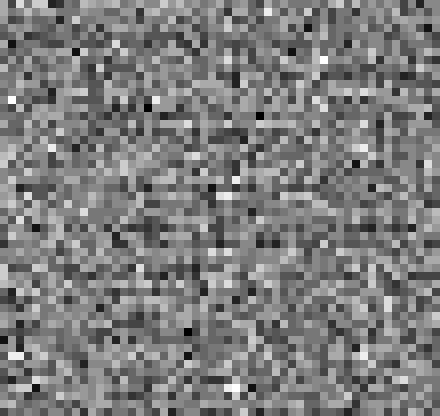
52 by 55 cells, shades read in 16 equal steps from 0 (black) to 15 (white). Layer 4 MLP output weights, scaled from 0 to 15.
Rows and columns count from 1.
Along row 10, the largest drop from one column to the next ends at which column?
41
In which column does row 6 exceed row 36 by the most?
50
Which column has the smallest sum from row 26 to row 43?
25
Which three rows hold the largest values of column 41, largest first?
8, 14, 31
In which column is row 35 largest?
1
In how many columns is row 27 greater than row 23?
23
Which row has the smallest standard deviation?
33
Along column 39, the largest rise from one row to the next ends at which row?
5
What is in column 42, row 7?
9
